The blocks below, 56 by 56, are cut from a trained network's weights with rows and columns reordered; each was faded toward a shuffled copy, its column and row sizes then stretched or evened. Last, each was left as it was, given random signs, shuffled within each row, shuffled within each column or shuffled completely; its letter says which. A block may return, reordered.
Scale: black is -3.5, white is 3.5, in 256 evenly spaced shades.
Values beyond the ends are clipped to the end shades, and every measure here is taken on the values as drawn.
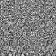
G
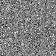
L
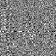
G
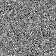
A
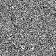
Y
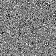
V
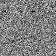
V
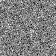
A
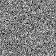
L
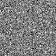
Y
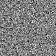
L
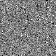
L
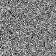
L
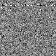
Y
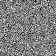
A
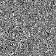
Y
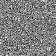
V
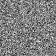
A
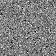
A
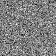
V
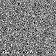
V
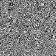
G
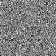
G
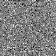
Y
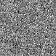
L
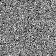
A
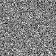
L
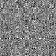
G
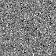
L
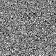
V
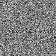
V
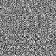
G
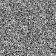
L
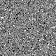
A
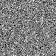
A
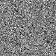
L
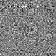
G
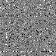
Y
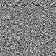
G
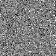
Y
